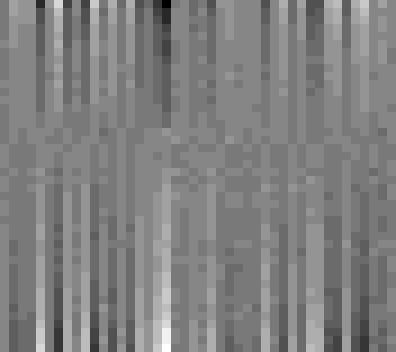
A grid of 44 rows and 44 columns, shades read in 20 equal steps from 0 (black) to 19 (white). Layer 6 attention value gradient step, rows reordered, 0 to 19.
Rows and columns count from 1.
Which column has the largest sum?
19
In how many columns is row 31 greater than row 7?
17
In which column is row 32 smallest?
41
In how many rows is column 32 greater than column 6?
12
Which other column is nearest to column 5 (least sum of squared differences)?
18
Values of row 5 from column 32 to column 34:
11 9 11
